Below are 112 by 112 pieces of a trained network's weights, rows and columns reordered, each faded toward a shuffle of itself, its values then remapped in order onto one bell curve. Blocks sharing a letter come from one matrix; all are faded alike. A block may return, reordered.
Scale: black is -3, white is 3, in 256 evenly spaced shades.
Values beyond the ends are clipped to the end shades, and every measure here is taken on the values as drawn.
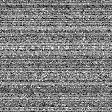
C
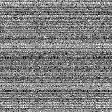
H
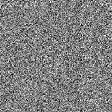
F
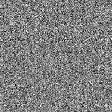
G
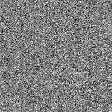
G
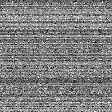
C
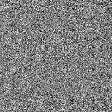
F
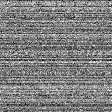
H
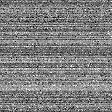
C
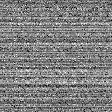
C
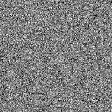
F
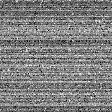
C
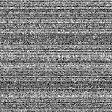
H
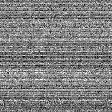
H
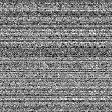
H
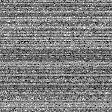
C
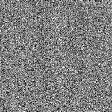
G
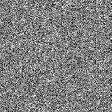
F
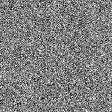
G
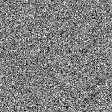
G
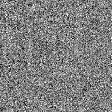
G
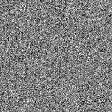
G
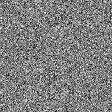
F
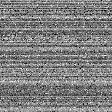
C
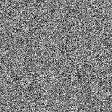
G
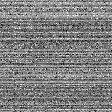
C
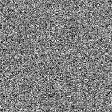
F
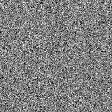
F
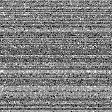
C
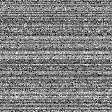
C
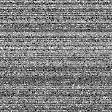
C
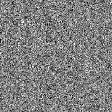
G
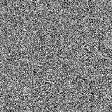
F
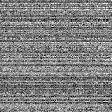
H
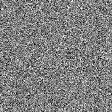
F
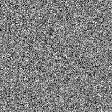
F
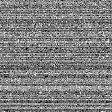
C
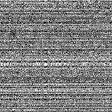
H
